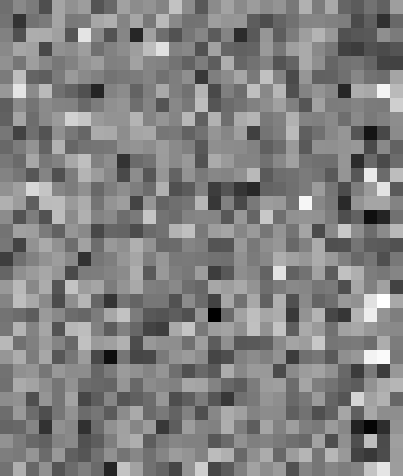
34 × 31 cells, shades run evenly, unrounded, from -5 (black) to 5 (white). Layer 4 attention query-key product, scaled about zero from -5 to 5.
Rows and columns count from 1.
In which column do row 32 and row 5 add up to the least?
30
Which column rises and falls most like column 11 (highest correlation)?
19
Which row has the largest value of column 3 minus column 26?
14
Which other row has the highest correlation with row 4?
16
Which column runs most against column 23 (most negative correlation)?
29
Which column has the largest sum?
24
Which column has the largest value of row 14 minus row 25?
3
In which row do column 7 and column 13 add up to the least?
31
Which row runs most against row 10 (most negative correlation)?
26
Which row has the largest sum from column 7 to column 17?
9
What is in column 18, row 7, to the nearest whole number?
0
